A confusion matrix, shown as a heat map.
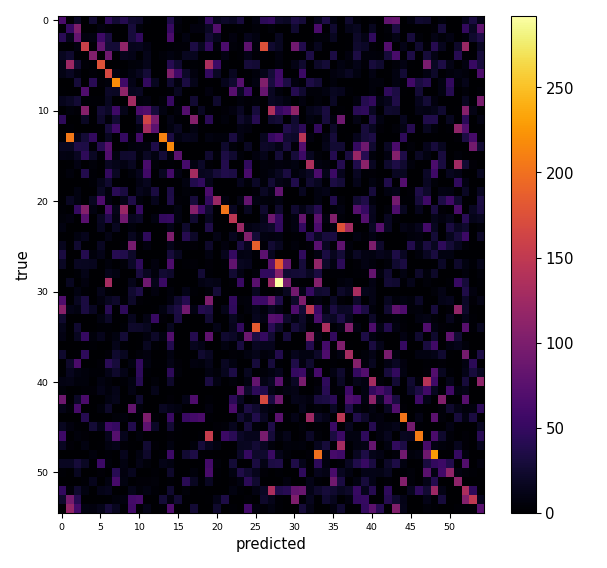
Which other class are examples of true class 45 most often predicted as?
11
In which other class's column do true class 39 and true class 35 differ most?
32
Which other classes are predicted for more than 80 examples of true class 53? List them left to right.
1, 30, 52
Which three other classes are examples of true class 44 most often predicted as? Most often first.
36, 32, 11
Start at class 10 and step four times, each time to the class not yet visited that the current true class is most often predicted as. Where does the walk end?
47
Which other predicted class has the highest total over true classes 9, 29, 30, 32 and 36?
28
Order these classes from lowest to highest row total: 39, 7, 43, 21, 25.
43, 39, 25, 7, 21
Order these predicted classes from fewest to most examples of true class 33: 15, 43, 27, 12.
43, 15, 12, 27
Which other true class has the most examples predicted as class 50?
35
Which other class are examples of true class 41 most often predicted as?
23
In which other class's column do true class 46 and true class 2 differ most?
19
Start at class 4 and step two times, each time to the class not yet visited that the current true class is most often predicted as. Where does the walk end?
14
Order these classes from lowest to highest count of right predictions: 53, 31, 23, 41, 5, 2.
41, 2, 31, 23, 53, 5
